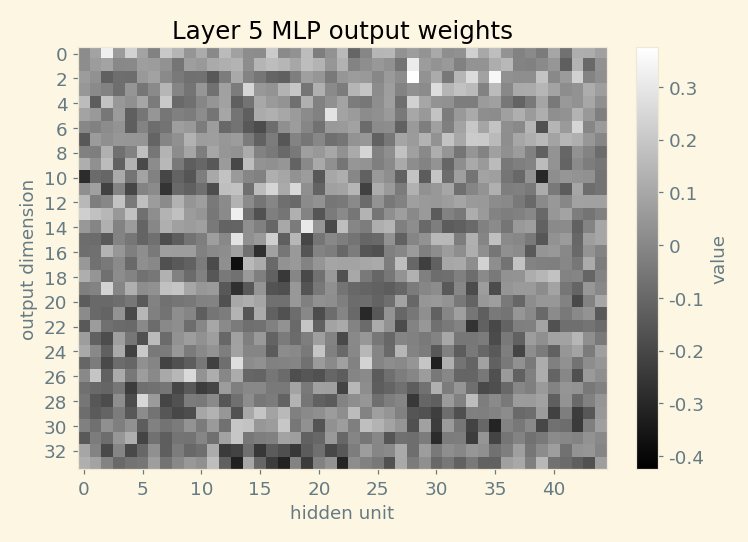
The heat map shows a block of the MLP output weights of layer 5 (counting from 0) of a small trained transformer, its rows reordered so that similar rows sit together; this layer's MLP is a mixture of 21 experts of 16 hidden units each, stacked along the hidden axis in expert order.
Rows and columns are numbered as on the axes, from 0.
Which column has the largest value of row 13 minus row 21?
24
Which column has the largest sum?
28
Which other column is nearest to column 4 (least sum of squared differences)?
2
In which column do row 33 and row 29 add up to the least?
13
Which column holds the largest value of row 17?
34
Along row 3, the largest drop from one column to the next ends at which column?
19
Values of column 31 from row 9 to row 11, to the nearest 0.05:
-0.1 -0.1 0.1
